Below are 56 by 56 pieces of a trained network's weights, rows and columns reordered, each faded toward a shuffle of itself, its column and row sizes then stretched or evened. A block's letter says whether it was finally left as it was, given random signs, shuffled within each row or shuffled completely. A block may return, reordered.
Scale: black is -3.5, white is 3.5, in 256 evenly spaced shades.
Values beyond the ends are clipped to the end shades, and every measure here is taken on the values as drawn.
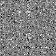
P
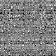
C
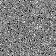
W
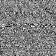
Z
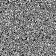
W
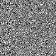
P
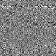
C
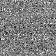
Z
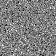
W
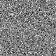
Z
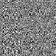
C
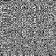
C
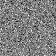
W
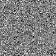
P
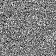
W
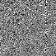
P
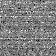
Z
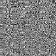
C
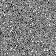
W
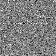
Z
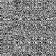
C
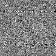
P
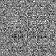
C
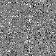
P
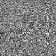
C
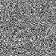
C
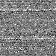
Z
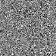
P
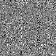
P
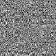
C
